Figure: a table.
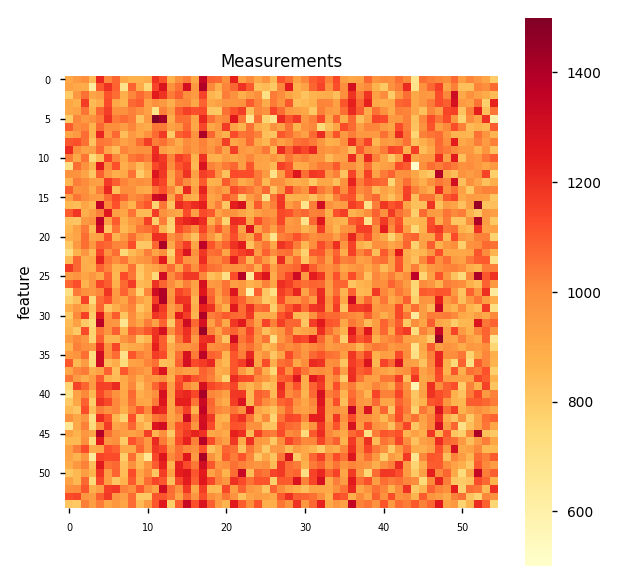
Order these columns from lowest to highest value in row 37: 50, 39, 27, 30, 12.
50, 39, 30, 27, 12
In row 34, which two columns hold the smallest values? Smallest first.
44, 54
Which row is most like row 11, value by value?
30
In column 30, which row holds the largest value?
24
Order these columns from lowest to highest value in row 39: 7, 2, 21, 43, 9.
9, 7, 43, 2, 21
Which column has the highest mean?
17
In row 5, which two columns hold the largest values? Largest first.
11, 12
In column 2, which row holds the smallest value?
31
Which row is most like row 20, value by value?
37
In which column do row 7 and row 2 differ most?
49
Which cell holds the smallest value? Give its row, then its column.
11, 44
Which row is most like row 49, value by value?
7
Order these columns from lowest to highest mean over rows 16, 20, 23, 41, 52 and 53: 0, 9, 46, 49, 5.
0, 9, 49, 46, 5
